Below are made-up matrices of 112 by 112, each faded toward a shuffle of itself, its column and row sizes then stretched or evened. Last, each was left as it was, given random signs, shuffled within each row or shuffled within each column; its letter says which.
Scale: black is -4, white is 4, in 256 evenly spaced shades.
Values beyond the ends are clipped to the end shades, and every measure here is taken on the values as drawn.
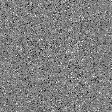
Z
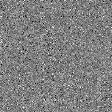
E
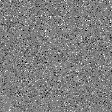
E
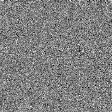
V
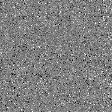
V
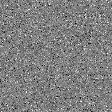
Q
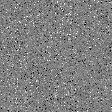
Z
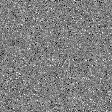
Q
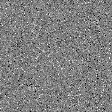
Z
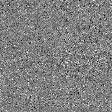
V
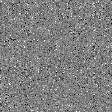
E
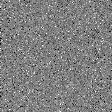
Z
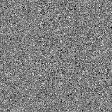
E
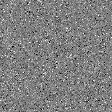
Z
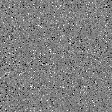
E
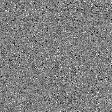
V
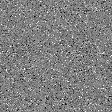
Q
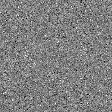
Z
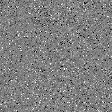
E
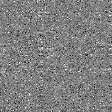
E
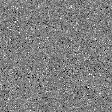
V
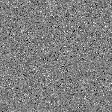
Q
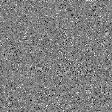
E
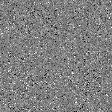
V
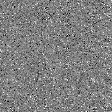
E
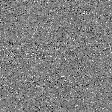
Q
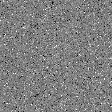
Z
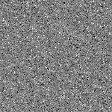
Z
